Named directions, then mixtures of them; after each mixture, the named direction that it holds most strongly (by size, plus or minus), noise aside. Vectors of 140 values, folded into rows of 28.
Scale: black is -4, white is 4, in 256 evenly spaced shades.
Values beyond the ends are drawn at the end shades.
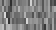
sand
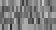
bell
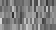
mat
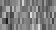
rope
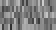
bell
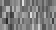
rope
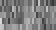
mat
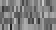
bell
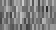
mat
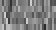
sand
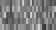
rope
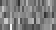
bell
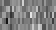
rope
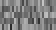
bell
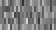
bell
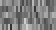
bell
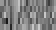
rope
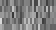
mat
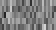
sand
